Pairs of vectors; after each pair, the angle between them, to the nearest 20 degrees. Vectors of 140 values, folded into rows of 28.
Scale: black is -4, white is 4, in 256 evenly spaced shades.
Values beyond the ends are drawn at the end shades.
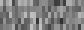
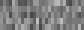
160 degrees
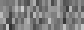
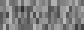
140 degrees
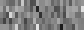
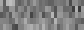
100 degrees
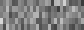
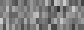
20 degrees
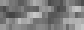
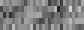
60 degrees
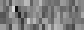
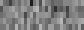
80 degrees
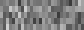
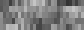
60 degrees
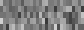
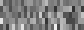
20 degrees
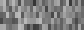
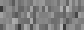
120 degrees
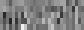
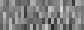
120 degrees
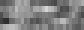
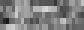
20 degrees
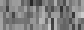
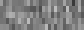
100 degrees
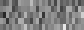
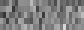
20 degrees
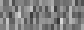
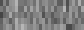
80 degrees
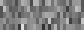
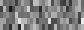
40 degrees
